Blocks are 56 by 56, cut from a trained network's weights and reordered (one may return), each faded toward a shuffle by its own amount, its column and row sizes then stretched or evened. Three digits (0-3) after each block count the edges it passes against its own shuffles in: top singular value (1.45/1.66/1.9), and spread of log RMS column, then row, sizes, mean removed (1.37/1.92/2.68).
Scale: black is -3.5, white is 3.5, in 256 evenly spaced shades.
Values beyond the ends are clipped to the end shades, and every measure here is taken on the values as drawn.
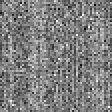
2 0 0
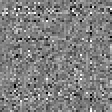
0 2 2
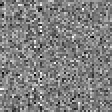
0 2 1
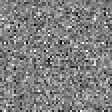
0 1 2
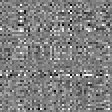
3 2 3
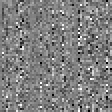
0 3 0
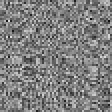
3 1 1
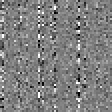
3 3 1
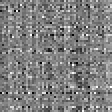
2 0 3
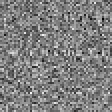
2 0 1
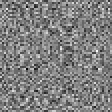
3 1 1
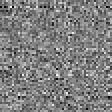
2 1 2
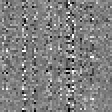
0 3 1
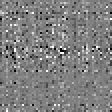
0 3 3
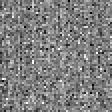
0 0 0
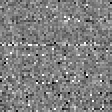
0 0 2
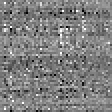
2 2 1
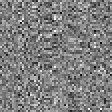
3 2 0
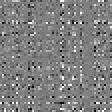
2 3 3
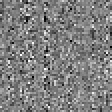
1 3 0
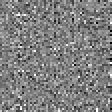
1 2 1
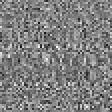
3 1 2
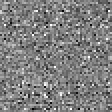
0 1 2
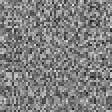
3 1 0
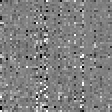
0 3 2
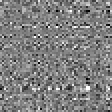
3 2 3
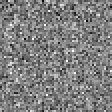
1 0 0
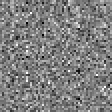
3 2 0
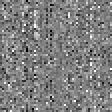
0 2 0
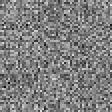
3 1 0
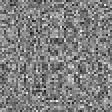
2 0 0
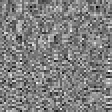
3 1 0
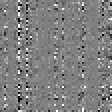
2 3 1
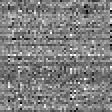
2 2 0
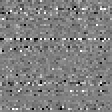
2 0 3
